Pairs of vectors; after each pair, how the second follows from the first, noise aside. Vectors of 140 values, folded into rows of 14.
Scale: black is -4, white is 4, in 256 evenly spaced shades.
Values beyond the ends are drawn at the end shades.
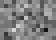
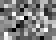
negated, scaled up.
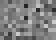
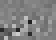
reversed, partly zeroed.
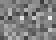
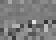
reversed, partly zeroed.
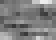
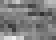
reversed.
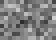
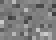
reversed, partly zeroed.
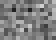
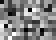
reversed, scaled up.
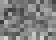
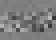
reversed, partly zeroed.
